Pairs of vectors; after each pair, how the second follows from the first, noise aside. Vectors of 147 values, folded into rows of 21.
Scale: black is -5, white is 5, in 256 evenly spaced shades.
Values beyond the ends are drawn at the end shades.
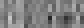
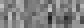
copied.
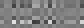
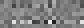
copied.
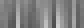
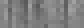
reversed, negated, shrunk.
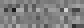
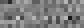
reversed.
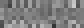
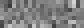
copied.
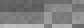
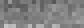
partly zeroed.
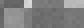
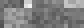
copied.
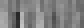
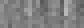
reversed, negated, shrunk.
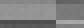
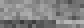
copied.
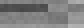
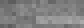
reversed, negated, shrunk.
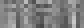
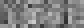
wrapped around, negated.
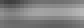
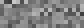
sign-scrambled.
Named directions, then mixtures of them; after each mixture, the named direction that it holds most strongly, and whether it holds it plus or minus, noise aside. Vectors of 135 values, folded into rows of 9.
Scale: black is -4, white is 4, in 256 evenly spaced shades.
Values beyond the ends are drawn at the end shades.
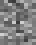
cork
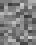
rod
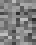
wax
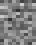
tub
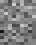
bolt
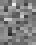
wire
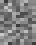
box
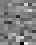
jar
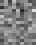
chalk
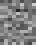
tub, plus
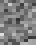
rod, minus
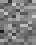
bolt, plus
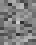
cork, minus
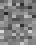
bolt, minus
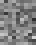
wax, plus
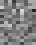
chalk, minus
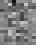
cork, plus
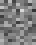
chalk, minus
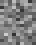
chalk, plus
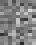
wax, minus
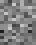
bolt, plus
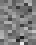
jar, minus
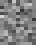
wax, plus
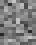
cork, minus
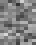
cork, plus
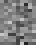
jar, minus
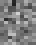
wire, minus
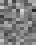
chalk, minus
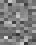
cork, minus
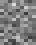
bolt, plus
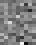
jar, minus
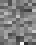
jar, minus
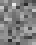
wire, plus
